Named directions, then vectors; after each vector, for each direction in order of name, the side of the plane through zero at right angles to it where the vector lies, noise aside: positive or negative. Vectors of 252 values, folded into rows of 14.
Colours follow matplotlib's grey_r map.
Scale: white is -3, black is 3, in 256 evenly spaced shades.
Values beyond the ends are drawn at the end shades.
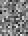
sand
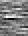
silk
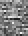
negative, positive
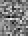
positive, negative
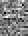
positive, positive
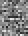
positive, negative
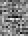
positive, negative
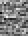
positive, positive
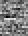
negative, negative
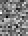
negative, negative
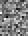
negative, negative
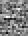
positive, positive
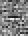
positive, negative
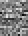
positive, positive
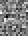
negative, negative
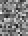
negative, negative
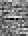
negative, positive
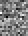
negative, negative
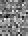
negative, negative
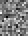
negative, negative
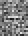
negative, positive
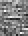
negative, positive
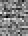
negative, negative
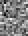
negative, negative
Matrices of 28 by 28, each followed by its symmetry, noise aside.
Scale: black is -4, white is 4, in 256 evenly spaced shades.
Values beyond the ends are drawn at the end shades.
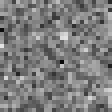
no symmetry.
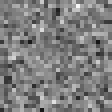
antisymmetric.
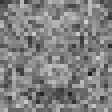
mirrored left to right.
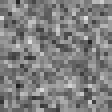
antisymmetric.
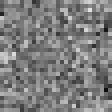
mirrored top to bottom.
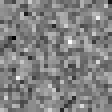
symmetric across the other diagonal.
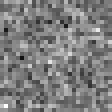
symmetric across the other diagonal.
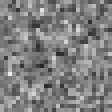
antisymmetric.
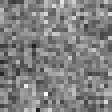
antisymmetric.
